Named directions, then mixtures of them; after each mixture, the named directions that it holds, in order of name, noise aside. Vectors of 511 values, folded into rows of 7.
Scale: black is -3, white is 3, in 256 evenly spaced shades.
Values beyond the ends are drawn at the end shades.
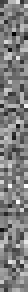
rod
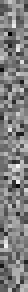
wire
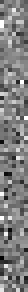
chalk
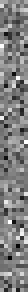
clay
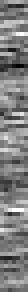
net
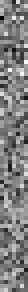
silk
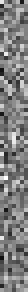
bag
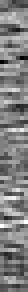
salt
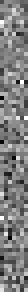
chalk.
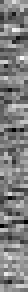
salt.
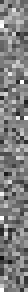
chalk.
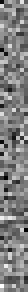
bag, chalk, salt.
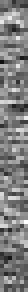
chalk, salt.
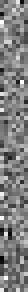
bag, chalk, rod.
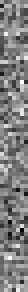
bag, clay, salt.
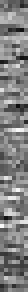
salt.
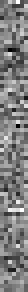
net, rod, silk.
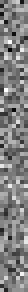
bag, rod.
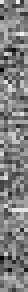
bag, net, silk.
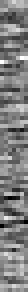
salt.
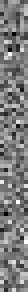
clay, rod.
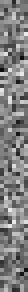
salt, silk, wire.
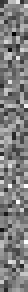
rod.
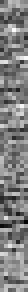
salt.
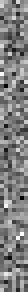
clay, silk.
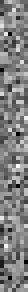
chalk, wire.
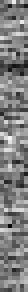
net, silk.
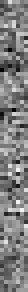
net, rod, wire.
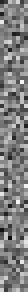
chalk, rod.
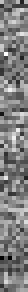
bag, net, salt.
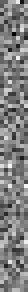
rod.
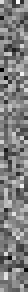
bag, clay, silk.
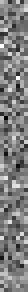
bag, clay, wire.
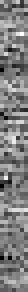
bag, net.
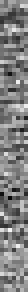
chalk, salt.
